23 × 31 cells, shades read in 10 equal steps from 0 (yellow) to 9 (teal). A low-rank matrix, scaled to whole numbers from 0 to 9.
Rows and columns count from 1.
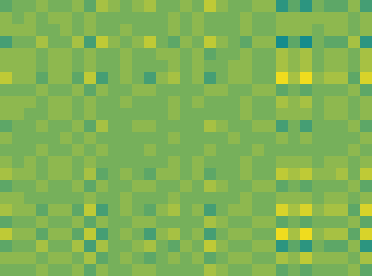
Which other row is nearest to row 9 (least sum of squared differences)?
6
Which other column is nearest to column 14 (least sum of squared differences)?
27
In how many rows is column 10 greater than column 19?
6
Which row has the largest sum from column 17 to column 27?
4
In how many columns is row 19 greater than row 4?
8
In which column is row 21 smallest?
18
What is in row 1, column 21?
5
